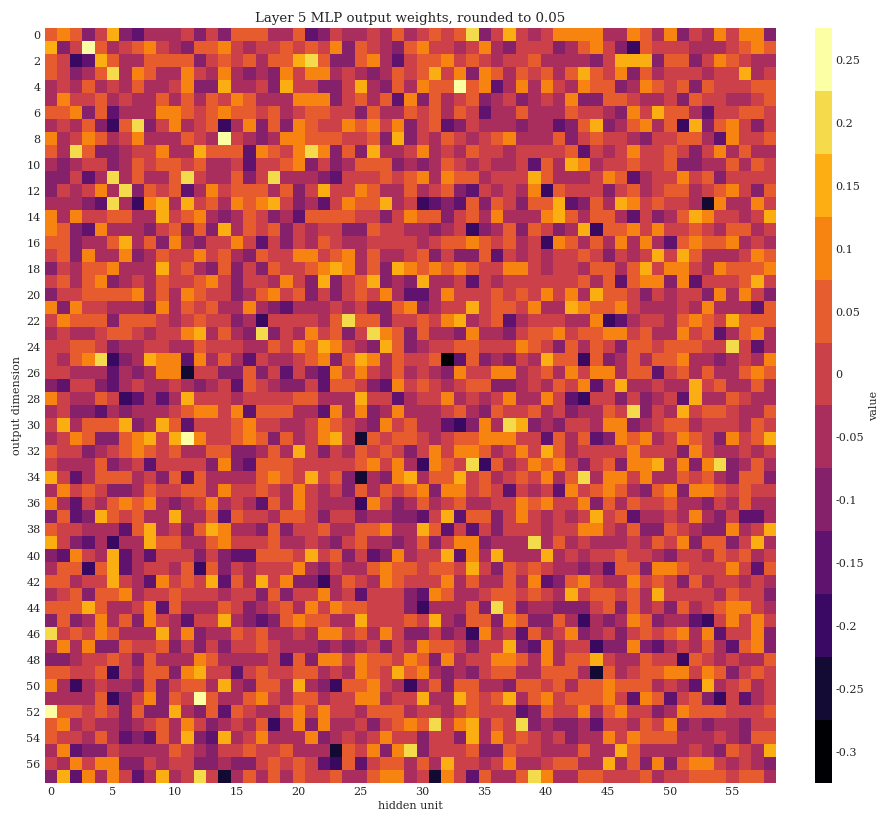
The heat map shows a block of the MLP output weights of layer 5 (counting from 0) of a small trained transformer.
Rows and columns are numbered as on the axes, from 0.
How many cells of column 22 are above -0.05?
34
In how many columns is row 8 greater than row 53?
28
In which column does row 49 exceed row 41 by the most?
12
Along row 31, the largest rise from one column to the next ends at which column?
26
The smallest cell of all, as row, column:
25, 32
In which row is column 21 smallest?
0
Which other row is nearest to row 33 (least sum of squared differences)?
54
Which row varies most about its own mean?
13
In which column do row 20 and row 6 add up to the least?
53
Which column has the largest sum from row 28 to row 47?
47
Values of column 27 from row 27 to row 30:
-0.15 0 -0.05 0.1
